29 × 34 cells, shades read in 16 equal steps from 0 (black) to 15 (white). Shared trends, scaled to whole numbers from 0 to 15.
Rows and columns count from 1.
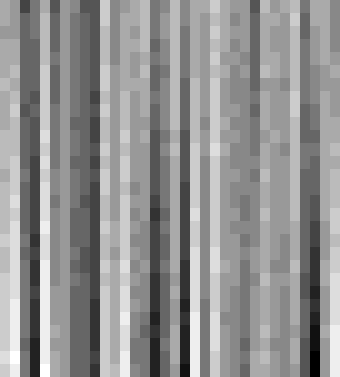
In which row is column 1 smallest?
3
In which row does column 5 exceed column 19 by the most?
29
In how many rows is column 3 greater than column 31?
11
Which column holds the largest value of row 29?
5
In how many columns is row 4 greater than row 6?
4
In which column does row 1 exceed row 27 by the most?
32
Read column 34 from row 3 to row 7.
8 8 9 10 9
